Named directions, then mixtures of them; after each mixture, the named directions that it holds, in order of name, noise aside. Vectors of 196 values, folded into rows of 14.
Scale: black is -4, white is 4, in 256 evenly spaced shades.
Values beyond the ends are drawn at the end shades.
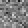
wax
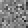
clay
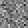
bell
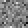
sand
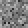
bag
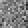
clay, sand.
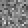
bag, bell.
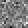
sand.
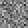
bell.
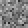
bag.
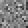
clay.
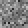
bag.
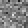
sand, wax.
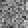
clay, sand.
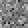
bag.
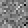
bell, sand.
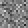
bell.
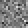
clay, sand.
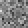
bag, clay.
